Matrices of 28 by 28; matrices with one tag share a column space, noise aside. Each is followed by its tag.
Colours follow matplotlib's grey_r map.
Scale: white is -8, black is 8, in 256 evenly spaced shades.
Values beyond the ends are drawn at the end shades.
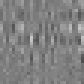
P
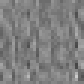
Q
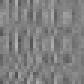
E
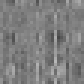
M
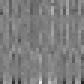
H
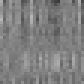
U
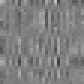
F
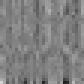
H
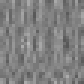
E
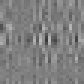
P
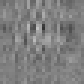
P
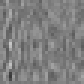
Q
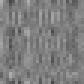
E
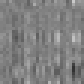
M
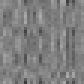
E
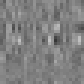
P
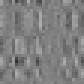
F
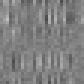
U
